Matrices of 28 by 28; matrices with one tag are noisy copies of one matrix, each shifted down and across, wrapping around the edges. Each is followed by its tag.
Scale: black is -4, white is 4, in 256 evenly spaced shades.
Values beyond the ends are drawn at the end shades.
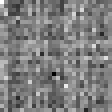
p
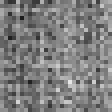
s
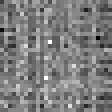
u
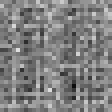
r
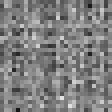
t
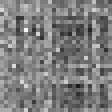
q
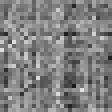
p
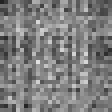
q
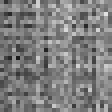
s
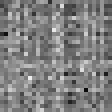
p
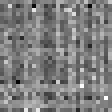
t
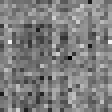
q
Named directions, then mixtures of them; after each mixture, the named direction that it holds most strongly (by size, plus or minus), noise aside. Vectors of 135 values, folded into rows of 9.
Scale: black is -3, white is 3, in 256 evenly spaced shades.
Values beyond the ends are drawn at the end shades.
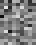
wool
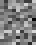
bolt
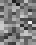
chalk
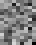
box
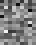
wool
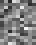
wool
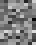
bolt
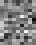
chalk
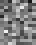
wool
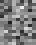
wool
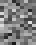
chalk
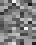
chalk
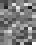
box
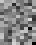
box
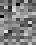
wool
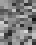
box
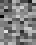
wool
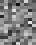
chalk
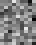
box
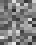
bolt
